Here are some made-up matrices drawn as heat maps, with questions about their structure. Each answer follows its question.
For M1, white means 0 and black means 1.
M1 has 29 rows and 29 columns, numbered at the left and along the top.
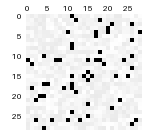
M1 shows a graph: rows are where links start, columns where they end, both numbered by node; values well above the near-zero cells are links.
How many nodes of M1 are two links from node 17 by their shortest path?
9
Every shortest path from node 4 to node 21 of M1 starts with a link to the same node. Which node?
node 10
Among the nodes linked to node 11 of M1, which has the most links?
node 15
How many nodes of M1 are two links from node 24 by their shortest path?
6
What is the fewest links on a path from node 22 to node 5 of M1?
4
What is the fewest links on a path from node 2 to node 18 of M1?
6
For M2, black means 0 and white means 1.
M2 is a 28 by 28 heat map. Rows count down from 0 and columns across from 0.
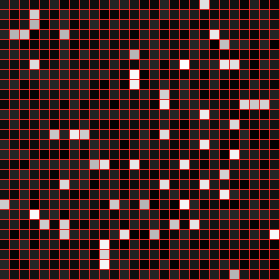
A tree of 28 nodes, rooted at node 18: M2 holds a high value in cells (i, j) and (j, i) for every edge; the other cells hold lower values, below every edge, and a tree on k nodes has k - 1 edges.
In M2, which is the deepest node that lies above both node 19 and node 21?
6
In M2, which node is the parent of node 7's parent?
16
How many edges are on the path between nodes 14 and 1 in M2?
5
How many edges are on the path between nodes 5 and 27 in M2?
6
